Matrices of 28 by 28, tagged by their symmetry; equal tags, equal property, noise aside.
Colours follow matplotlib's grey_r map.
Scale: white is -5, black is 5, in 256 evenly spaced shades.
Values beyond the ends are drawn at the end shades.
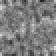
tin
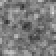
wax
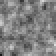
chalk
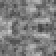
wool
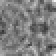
wool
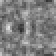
wool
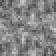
tin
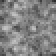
wool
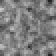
wool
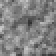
chalk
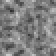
wool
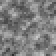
wax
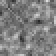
wax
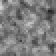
chalk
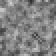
wax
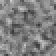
wax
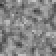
tin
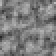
tin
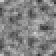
wool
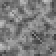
wax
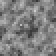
wax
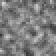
wax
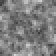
tin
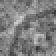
wax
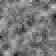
wax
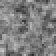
chalk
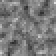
tin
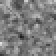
chalk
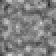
wool
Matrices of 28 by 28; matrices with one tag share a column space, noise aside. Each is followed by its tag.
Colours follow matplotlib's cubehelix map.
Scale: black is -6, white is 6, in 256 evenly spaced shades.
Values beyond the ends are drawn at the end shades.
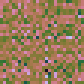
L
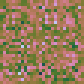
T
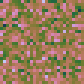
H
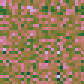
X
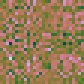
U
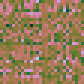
H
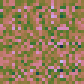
T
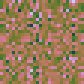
H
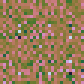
L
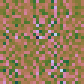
L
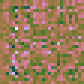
T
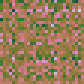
H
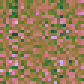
L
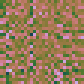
L
